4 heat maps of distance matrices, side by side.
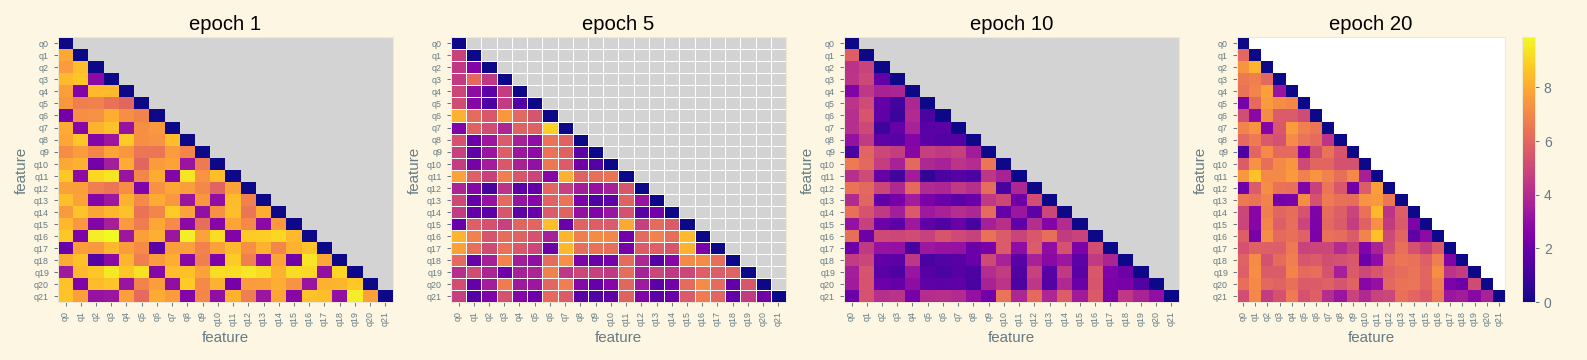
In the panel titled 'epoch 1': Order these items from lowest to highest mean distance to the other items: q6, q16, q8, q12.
q8, q6, q12, q16
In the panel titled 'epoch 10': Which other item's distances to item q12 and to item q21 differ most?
q10
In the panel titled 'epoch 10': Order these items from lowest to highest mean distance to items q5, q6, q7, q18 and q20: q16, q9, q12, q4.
q4, q12, q9, q16
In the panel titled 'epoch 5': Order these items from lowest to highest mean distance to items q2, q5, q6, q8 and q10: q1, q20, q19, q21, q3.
q21, q1, q20, q19, q3
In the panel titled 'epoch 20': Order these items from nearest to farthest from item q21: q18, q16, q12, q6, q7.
q18, q7, q12, q6, q16
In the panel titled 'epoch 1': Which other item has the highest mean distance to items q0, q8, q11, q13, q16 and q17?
q14
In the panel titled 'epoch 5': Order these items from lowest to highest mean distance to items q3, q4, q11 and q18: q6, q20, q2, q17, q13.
q2, q13, q20, q17, q6
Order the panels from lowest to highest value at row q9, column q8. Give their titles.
epoch 5, epoch 10, epoch 20, epoch 1
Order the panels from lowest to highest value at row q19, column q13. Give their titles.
epoch 10, epoch 5, epoch 20, epoch 1
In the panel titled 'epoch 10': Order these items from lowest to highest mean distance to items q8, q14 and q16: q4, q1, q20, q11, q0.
q11, q20, q1, q4, q0
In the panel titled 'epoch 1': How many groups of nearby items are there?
5
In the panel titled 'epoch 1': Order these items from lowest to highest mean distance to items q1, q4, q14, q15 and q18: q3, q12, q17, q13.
q13, q3, q12, q17
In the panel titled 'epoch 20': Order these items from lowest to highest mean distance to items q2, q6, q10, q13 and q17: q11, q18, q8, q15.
q18, q15, q8, q11
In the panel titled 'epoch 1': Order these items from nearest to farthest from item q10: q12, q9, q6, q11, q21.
q21, q12, q9, q6, q11
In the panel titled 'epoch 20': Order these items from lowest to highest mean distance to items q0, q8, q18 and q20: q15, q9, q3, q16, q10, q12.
q10, q9, q12, q15, q3, q16
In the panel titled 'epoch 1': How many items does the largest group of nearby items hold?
8
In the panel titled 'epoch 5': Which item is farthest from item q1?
q16
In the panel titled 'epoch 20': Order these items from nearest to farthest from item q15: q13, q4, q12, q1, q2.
q1, q12, q13, q4, q2
